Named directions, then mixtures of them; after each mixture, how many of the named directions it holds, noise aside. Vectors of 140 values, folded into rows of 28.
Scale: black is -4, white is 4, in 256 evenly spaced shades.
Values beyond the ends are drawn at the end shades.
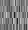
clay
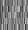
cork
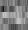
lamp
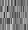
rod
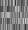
four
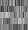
three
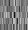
one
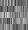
two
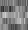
one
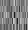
one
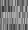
three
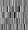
two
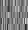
three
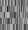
two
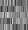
two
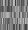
four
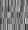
two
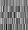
three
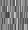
two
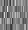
one
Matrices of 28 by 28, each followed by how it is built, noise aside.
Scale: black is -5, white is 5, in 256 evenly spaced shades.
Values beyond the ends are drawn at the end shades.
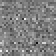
uneven rows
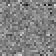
uneven rows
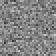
repeating rows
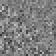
lower triangular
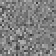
lower triangular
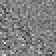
lower triangular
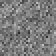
Hankel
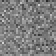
repeating rows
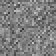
Hankel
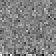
uneven rows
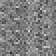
repeating rows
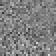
lower triangular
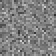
repeating rows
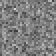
repeating rows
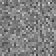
repeating rows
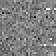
uneven rows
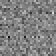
uneven rows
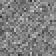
Hankel
